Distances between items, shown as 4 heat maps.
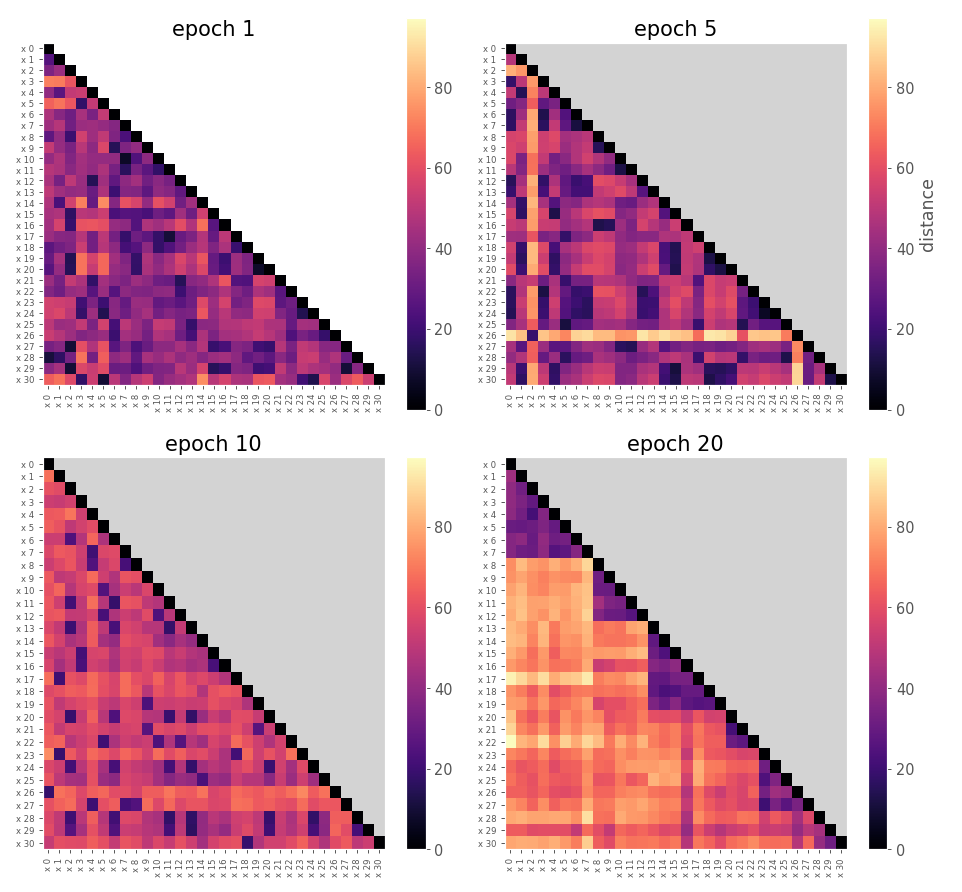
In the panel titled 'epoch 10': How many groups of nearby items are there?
9
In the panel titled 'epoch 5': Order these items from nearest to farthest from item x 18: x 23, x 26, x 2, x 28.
x 28, x 23, x 2, x 26
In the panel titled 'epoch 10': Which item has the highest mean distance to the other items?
x 26
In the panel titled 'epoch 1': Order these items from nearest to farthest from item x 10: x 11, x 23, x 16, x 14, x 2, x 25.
x 11, x 23, x 2, x 16, x 25, x 14
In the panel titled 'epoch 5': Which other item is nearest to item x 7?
x 6
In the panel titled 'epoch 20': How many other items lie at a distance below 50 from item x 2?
7
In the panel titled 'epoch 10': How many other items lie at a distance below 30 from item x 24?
7
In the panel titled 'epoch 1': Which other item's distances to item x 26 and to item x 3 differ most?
x 25
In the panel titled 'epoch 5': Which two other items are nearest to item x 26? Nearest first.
x 2, x 21
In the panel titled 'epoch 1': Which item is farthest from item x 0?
x 3
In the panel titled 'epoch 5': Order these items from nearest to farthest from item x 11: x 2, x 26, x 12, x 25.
x 25, x 12, x 2, x 26
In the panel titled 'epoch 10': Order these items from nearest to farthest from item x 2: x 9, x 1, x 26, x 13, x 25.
x 13, x 25, x 9, x 1, x 26
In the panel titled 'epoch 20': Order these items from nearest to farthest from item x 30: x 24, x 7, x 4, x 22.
x 24, x 22, x 4, x 7
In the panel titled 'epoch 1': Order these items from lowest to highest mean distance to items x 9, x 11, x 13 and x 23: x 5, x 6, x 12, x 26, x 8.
x 6, x 12, x 26, x 8, x 5
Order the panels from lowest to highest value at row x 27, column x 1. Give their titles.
epoch 5, epoch 1, epoch 10, epoch 20
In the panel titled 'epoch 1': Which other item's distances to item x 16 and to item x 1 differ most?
x 14
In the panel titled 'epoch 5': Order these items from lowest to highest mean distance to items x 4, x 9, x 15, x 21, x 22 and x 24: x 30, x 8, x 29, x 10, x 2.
x 29, x 30, x 10, x 8, x 2
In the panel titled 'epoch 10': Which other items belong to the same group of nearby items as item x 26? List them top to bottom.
x 0
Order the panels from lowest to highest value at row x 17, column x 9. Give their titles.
epoch 1, epoch 5, epoch 10, epoch 20
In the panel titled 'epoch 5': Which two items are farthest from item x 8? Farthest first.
x 26, x 2
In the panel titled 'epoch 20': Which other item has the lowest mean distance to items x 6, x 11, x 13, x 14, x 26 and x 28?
x 16
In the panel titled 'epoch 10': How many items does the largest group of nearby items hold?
8
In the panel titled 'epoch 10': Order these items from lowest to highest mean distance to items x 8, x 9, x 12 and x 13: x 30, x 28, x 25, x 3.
x 28, x 25, x 3, x 30
